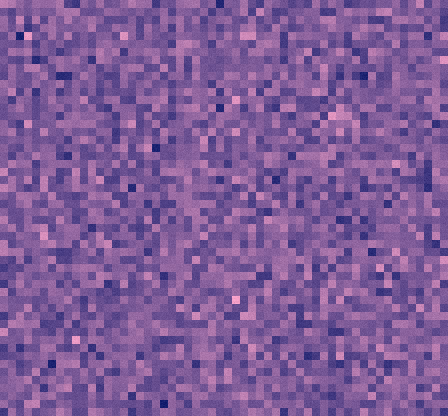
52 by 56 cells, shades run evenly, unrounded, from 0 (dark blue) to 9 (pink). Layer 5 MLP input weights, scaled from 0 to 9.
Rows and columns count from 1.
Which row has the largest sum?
21
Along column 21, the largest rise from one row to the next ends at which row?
52
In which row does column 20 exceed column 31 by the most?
14
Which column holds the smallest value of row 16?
55
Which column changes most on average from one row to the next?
43
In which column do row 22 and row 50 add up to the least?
17
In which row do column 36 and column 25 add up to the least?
46
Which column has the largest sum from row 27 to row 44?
32
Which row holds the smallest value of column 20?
19
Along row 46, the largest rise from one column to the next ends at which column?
8
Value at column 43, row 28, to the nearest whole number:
1
